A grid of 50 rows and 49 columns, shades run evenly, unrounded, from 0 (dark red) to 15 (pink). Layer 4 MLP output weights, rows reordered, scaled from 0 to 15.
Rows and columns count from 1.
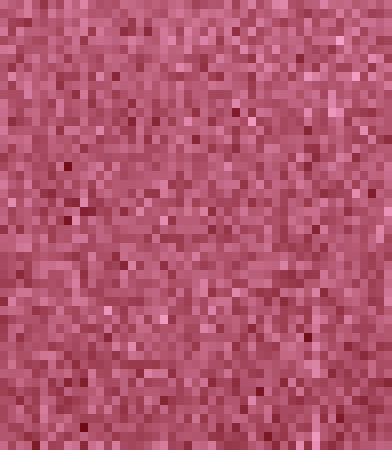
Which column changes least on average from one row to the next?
5
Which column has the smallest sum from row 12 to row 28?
36
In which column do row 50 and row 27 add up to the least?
39
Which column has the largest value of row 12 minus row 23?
30
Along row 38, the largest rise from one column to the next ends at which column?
40
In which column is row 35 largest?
14
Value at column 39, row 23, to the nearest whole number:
5
